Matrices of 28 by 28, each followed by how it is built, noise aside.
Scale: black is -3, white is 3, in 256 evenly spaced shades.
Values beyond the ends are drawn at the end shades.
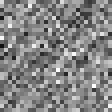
Hankel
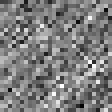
Hankel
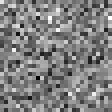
noise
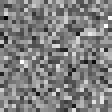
noise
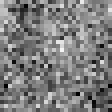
smooth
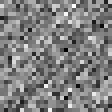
Hankel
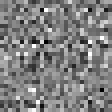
low rank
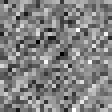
Hankel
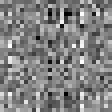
low rank
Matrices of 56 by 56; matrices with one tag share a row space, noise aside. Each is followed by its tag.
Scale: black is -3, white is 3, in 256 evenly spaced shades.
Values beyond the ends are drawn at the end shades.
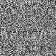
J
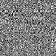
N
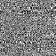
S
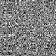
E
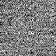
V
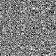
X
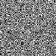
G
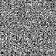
J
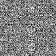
V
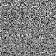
X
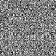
N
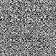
J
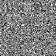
G
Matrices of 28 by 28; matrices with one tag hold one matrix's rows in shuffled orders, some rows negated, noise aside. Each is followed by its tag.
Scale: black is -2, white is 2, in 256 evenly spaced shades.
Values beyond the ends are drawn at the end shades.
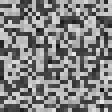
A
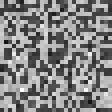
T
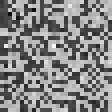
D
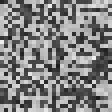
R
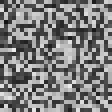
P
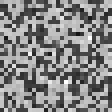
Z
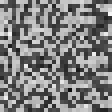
R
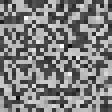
Z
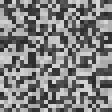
T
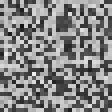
P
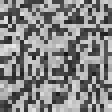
D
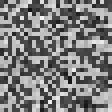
R
